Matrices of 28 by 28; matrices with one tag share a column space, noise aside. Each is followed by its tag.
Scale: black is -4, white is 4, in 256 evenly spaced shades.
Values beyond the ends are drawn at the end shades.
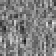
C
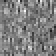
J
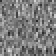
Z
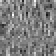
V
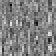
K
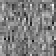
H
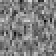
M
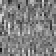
V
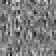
M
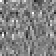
M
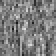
C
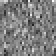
Z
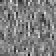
M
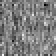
H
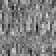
V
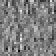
J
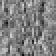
K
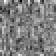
J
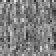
J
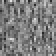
J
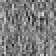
H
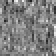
J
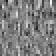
V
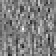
C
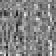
H
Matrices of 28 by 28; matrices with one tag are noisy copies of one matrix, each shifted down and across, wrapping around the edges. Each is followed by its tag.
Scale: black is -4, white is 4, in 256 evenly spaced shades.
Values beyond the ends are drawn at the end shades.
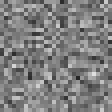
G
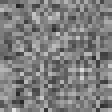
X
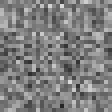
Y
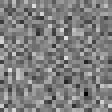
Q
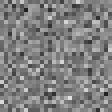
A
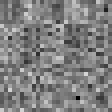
Y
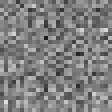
Q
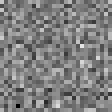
Q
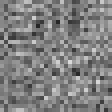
X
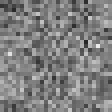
Y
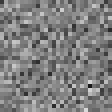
A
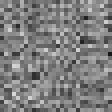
X
